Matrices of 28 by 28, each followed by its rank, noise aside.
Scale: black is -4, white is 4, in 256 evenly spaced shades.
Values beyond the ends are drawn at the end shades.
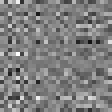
three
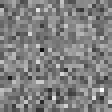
eight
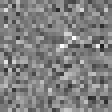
six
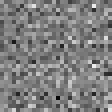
eight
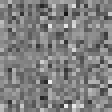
six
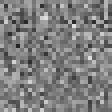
eight
